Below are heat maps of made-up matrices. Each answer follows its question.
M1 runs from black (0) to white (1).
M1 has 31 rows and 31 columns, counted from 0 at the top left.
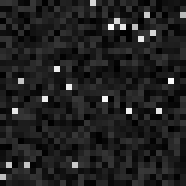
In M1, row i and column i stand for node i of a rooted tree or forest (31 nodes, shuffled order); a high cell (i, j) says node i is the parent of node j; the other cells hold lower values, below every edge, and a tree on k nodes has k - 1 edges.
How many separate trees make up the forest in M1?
9
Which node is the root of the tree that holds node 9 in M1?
14
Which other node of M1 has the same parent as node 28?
3
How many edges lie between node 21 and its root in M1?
3
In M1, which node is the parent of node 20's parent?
27
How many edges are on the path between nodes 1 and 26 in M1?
4
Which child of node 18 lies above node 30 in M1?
2
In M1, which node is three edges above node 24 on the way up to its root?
4
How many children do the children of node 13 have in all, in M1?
1
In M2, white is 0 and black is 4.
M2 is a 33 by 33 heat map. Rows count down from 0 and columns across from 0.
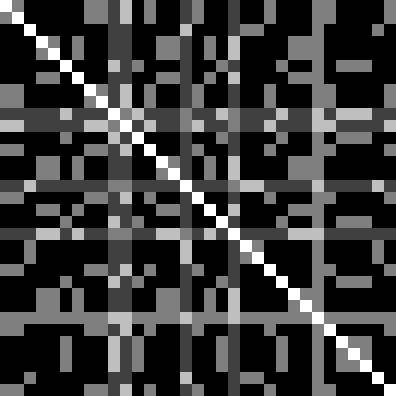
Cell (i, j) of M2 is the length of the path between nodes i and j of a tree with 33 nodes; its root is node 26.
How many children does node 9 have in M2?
7
